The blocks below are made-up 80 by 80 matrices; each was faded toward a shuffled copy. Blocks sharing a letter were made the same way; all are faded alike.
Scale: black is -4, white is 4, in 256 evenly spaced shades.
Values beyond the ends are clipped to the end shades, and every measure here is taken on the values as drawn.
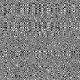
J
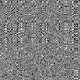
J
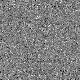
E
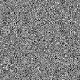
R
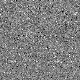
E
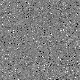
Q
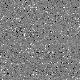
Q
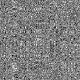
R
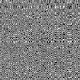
J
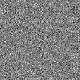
R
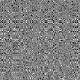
J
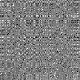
J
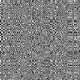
J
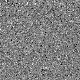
E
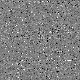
Q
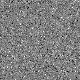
E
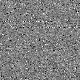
E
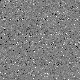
Q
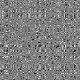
J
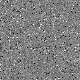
Q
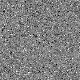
E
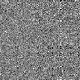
R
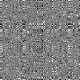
J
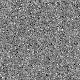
E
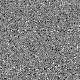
E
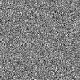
R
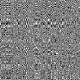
J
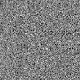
R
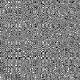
J
